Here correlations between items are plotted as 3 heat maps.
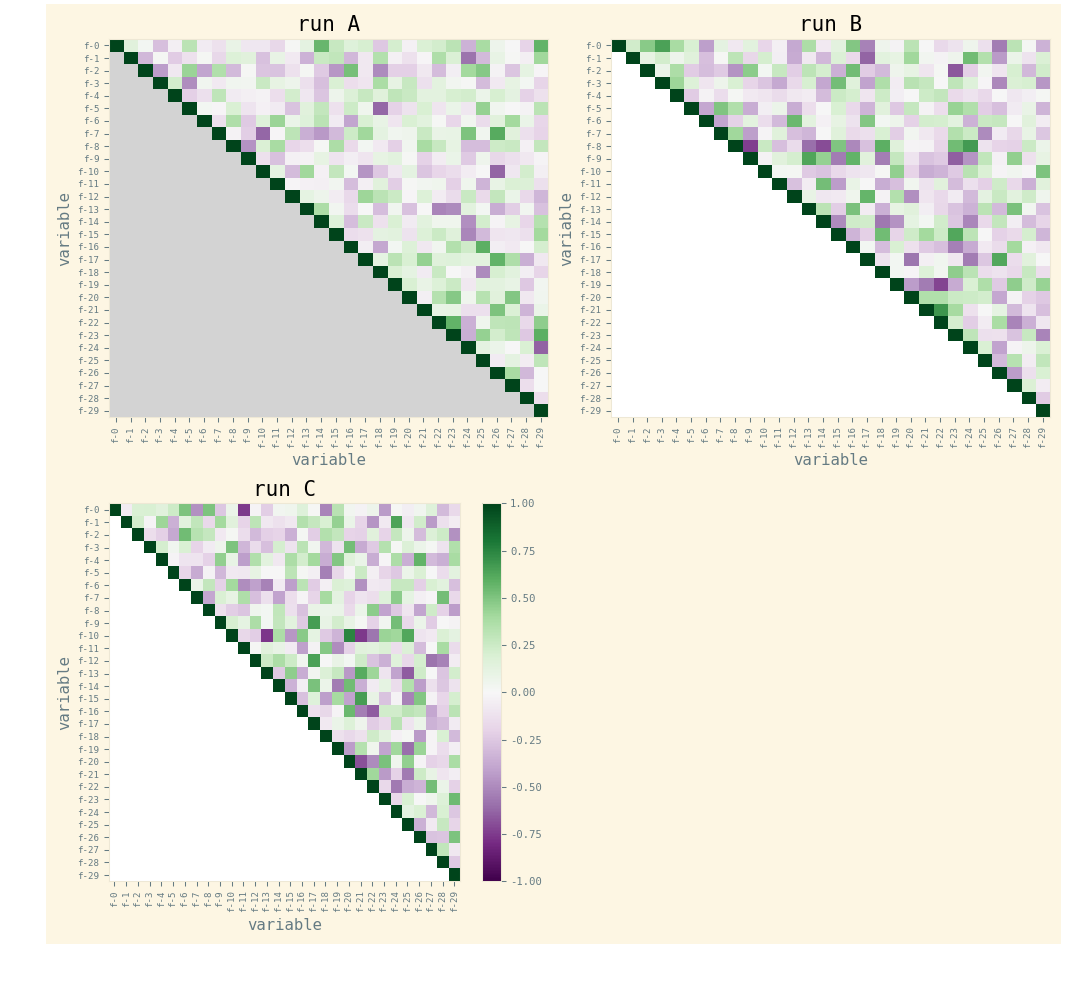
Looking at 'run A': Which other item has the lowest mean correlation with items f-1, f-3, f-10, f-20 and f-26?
f-2
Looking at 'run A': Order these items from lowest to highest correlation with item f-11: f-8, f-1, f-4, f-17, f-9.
f-9, f-4, f-17, f-1, f-8
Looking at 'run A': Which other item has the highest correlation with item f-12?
f-17
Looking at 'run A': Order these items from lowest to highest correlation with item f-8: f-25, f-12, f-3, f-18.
f-25, f-12, f-18, f-3
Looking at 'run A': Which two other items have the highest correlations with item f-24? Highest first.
f-7, f-2
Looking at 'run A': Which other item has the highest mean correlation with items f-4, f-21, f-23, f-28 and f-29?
f-22
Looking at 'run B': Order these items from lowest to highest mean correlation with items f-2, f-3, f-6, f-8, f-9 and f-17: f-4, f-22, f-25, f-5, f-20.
f-5, f-20, f-22, f-25, f-4
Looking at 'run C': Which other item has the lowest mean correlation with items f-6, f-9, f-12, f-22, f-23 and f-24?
f-5
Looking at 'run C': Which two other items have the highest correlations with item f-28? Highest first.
f-7, f-11
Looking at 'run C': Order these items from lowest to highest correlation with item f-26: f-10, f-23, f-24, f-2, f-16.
f-2, f-10, f-23, f-24, f-16
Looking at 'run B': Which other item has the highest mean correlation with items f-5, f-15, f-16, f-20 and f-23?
f-3
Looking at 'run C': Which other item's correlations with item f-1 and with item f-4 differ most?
f-18
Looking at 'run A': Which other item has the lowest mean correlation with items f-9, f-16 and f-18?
f-8
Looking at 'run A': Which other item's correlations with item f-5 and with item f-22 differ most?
f-18
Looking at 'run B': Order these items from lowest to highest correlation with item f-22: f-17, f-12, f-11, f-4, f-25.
f-12, f-25, f-17, f-11, f-4
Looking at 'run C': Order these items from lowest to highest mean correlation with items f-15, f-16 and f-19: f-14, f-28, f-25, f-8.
f-14, f-25, f-28, f-8
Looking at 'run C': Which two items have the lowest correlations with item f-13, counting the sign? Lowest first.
f-10, f-25
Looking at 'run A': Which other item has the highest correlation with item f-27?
f-20
